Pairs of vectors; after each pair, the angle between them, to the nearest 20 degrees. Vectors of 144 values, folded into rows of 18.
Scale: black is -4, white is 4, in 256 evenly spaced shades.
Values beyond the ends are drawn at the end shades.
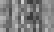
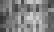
140 degrees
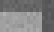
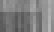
140 degrees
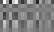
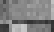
100 degrees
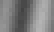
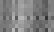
140 degrees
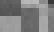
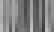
100 degrees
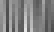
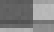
100 degrees
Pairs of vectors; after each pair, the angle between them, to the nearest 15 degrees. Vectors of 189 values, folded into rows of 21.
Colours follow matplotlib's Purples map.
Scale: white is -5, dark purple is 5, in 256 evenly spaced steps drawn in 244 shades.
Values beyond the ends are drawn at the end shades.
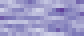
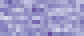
135 degrees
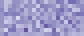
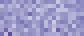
120 degrees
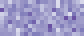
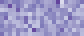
120 degrees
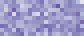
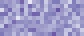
105 degrees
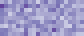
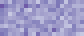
15 degrees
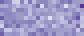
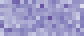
165 degrees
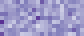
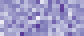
150 degrees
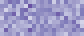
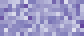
150 degrees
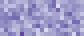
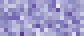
15 degrees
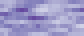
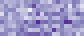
105 degrees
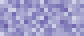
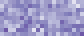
60 degrees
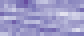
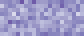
75 degrees
